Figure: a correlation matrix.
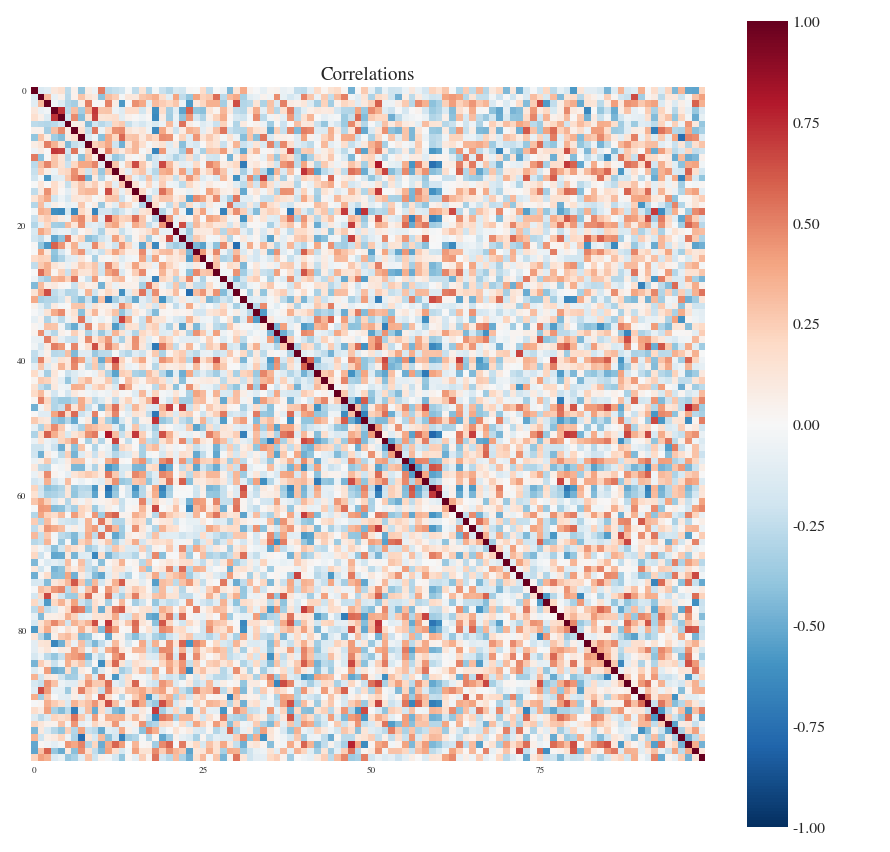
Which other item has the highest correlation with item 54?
67
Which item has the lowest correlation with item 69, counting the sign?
9
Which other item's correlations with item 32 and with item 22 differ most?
58
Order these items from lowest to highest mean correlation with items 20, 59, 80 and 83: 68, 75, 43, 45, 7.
43, 45, 75, 68, 7
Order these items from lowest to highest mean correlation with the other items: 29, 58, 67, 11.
29, 67, 58, 11
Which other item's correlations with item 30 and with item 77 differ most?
13
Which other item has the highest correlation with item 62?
18
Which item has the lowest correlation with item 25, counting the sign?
23
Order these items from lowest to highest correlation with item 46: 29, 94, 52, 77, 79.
52, 94, 79, 77, 29
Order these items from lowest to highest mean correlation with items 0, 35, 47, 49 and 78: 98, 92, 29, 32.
29, 32, 98, 92
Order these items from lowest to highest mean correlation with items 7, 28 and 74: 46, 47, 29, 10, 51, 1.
10, 46, 29, 1, 47, 51
